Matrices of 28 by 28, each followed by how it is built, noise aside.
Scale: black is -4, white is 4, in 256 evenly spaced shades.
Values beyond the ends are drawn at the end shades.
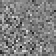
lower triangular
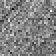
Hankel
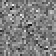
banded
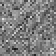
Hankel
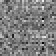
low rank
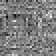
low rank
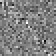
banded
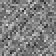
Hankel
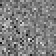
lower triangular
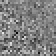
lower triangular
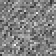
Hankel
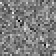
banded
